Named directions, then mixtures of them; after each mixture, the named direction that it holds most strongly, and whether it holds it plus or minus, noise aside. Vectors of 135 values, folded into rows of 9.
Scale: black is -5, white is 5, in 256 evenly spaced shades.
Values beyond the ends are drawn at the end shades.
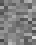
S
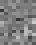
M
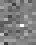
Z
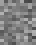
S, minus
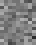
S, minus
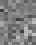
M, plus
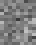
M, plus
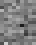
Z, minus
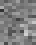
M, plus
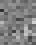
M, plus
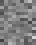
S, plus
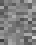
S, plus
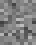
M, minus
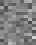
S, plus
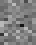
Z, minus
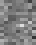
S, minus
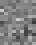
M, minus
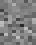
M, plus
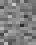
Z, minus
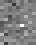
Z, plus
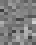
M, plus
